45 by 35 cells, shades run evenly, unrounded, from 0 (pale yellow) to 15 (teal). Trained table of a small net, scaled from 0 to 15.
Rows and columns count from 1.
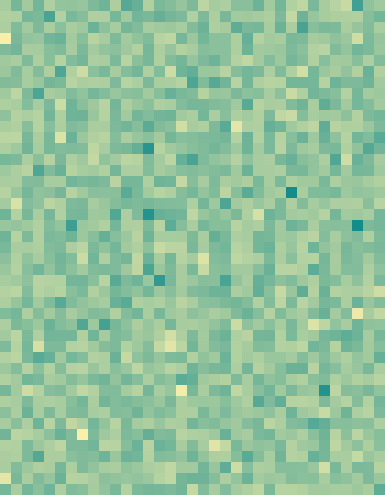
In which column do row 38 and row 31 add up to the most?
32
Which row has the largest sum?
14
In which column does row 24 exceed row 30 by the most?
30
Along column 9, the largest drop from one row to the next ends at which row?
4
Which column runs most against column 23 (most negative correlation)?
25
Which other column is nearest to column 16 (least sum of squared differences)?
7
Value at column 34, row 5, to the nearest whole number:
8
